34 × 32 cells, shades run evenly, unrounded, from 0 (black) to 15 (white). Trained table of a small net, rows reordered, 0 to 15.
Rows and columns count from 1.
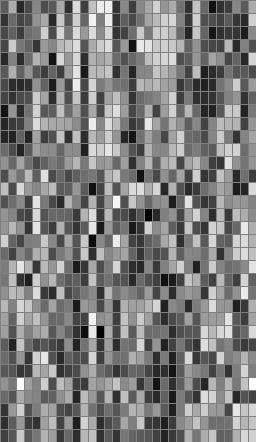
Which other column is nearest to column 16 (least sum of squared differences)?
29
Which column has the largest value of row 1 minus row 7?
25
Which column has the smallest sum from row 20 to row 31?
10
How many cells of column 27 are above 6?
18
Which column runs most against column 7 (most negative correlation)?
21
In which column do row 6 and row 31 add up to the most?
14
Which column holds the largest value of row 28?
6
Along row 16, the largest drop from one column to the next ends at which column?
16
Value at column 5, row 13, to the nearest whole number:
4
